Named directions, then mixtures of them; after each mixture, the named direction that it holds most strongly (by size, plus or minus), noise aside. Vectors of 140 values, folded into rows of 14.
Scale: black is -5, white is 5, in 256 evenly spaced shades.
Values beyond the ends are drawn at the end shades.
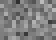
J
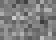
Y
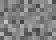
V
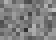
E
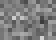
Y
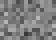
V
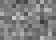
Y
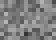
V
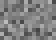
V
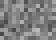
V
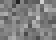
J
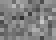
Y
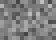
J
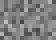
V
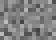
V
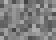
E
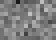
J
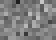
J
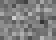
Y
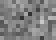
Y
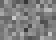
Y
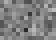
E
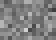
E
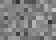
J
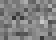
Y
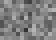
E
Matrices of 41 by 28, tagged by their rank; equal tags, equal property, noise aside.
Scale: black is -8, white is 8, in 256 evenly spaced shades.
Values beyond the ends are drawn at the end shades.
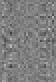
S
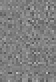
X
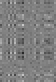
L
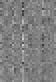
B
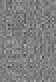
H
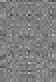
X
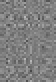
S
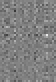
S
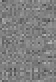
H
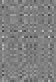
B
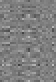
S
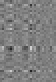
L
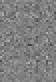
H
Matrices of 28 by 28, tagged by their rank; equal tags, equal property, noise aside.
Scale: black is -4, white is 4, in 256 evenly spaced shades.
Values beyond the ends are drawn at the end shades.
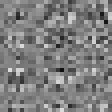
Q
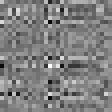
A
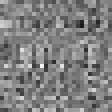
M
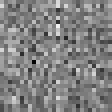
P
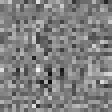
Q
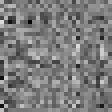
P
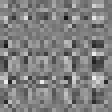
A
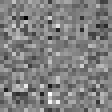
Q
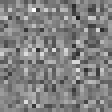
Q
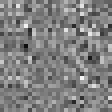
Q
